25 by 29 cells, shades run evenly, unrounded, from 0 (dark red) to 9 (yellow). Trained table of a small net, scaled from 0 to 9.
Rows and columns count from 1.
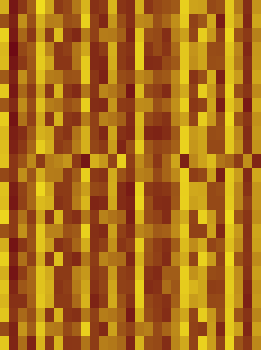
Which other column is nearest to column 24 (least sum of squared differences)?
20
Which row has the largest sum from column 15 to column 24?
11
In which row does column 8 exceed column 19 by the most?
12
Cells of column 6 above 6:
10
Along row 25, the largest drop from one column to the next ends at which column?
2
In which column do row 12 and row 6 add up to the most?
24
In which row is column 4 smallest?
25
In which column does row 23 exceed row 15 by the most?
7
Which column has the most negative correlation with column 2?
16
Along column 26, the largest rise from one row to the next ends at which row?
13
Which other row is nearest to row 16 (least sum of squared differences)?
19
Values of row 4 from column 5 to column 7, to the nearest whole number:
8 5 2
